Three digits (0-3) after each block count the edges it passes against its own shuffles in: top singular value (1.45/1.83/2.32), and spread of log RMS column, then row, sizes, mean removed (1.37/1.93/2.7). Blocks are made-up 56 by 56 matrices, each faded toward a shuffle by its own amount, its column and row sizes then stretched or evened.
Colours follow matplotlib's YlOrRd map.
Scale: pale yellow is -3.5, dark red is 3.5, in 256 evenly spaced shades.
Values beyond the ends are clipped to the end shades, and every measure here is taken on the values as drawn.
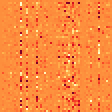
1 3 1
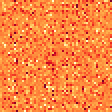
1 2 0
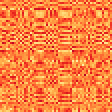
3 0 3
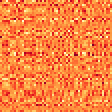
3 0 3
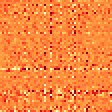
2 2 3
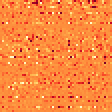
0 1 3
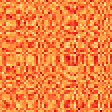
3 2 1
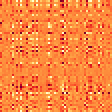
3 3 3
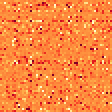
1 1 2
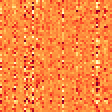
2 3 1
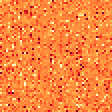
0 2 0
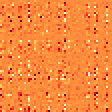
0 3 2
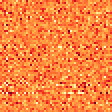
1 0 2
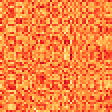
3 2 0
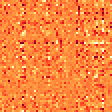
2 2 2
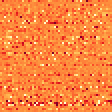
1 0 3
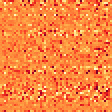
1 2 3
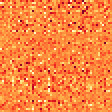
1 2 2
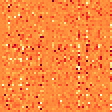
1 2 1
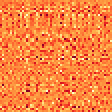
3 1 2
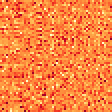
2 1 0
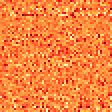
1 1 2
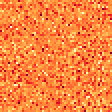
1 1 0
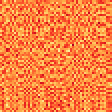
3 0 1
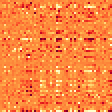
3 2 3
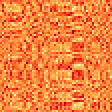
3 1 0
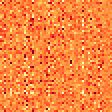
1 3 1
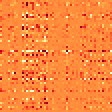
2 3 3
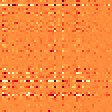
3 2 3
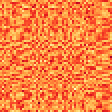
3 0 1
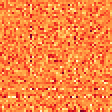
1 1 2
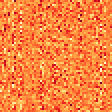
0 3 0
